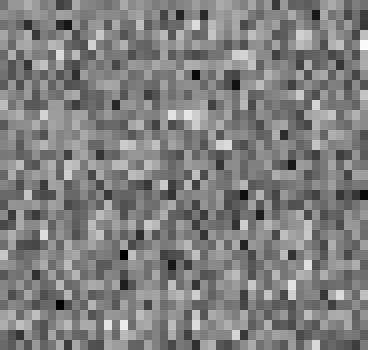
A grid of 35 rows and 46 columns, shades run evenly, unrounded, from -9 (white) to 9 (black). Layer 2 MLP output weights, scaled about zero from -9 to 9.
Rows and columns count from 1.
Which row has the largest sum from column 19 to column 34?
22
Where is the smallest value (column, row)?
46, 5
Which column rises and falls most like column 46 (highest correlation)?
21
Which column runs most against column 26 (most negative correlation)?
13
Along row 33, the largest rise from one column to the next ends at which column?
17
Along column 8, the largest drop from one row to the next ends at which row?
32
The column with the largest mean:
44
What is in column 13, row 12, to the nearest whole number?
0
